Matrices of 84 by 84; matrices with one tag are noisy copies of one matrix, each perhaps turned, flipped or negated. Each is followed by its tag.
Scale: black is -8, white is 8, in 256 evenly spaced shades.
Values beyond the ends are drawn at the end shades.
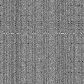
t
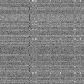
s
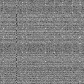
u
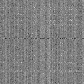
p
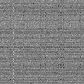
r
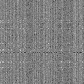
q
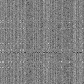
q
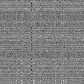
q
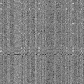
s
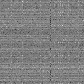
t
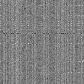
t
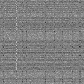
u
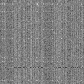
u
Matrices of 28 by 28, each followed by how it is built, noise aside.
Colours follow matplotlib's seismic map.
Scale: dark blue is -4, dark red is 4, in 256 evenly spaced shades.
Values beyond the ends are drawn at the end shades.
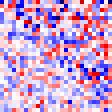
upper triangular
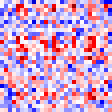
blocks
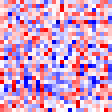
blocks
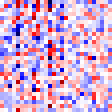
uneven columns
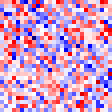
Toeplitz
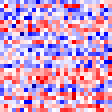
blocks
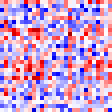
blocks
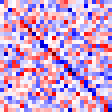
diagonal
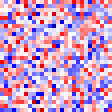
repeating rows
